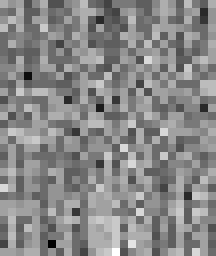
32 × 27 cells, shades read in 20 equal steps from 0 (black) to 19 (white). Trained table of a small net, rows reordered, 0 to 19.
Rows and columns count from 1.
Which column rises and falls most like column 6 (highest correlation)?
3
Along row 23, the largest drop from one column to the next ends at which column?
17
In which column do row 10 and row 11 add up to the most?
19
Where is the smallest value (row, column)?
31, 7
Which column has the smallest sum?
10
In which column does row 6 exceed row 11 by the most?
2
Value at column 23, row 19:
6
